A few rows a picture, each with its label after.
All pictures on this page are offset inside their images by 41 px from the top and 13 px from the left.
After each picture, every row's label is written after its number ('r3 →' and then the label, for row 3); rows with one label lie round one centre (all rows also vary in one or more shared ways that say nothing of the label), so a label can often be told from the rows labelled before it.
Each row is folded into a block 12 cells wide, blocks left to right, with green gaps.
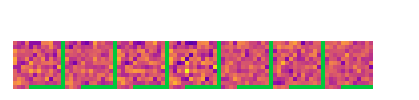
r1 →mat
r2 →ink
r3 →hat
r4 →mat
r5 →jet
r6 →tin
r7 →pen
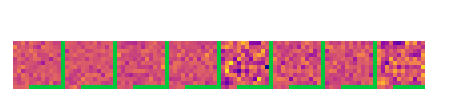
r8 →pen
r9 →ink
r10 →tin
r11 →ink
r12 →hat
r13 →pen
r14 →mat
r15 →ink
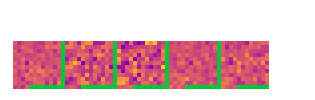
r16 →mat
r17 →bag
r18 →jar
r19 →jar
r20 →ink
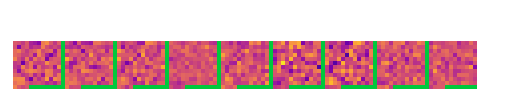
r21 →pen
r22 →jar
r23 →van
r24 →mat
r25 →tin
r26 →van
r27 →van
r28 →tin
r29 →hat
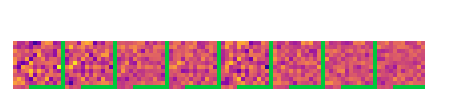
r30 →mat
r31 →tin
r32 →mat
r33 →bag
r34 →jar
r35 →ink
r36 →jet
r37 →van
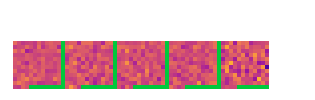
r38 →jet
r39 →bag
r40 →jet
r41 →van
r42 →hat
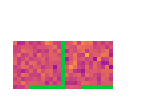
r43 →mat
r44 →pen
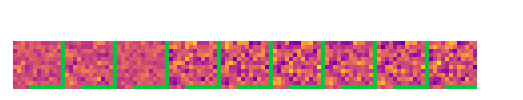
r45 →hat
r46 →pen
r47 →jet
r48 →van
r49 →tin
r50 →van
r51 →ink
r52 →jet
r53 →mat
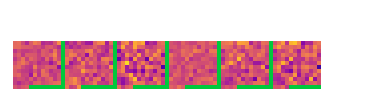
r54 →tin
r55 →jar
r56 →jar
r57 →tin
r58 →van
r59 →bag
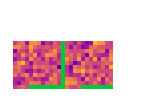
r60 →pen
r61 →van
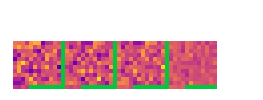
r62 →mat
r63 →pen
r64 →van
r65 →pen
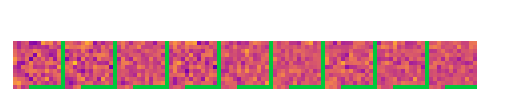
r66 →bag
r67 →mat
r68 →tin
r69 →pen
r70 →tin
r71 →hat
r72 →ink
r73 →jar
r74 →van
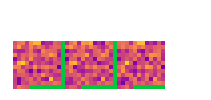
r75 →van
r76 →van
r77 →mat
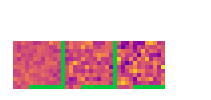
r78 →hat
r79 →jar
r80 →jet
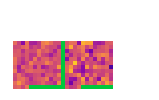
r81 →tin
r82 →mat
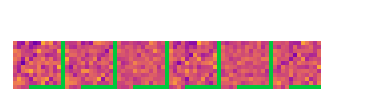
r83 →tin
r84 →jar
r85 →mat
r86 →ink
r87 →hat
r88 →bag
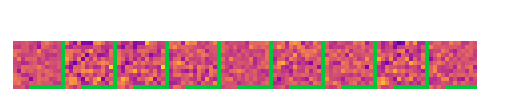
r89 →pen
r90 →tin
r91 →tin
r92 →bag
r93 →van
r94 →van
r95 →mat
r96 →hat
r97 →ink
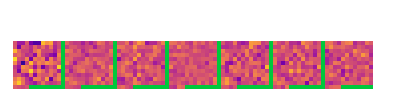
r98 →ink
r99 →tin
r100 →pen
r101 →van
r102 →pen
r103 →mat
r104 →tin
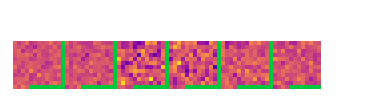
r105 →van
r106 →mat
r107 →bag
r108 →hat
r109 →ink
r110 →jet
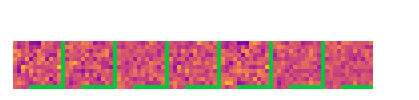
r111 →ink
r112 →pen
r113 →pen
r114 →bag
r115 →jar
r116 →mat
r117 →tin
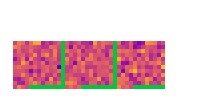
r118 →bag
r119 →ink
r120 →tin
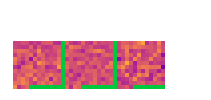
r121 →jar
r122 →tin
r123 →jet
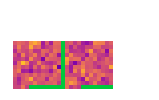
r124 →jar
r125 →van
